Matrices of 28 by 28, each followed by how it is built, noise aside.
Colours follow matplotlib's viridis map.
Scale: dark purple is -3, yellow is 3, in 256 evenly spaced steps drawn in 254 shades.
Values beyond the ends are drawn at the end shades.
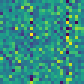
uneven columns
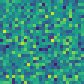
repeating columns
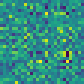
low rank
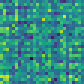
blocks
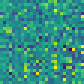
low rank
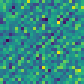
Hankel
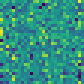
uneven columns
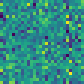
uneven columns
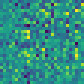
low rank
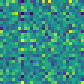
low rank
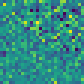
upper triangular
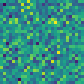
repeating columns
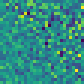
upper triangular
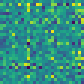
low rank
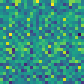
repeating columns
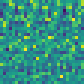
repeating columns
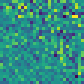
upper triangular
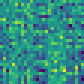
blocks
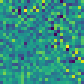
upper triangular
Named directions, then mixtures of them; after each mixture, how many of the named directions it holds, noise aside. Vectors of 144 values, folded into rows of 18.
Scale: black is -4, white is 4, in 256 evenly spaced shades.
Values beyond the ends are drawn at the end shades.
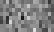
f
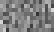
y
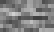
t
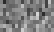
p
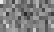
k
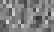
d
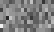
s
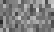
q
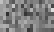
two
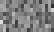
one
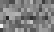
two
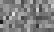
three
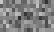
two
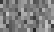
three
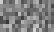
four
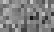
two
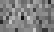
two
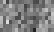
four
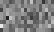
one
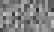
two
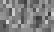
one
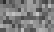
three
